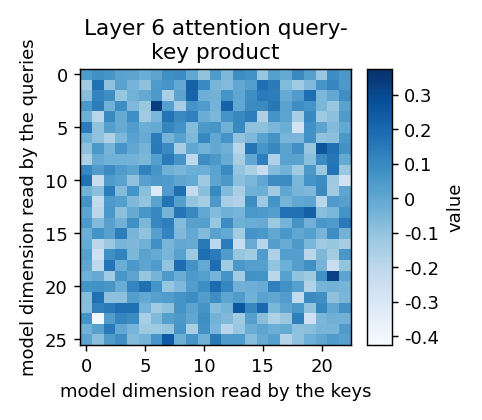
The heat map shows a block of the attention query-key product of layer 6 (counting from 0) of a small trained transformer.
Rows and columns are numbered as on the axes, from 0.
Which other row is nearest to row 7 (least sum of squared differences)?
15
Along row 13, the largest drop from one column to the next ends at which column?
20
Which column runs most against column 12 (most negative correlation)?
8
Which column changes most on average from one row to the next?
1
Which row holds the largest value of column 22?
14
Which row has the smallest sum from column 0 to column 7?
16
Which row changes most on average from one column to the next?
11
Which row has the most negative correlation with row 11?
3
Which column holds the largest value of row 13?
19
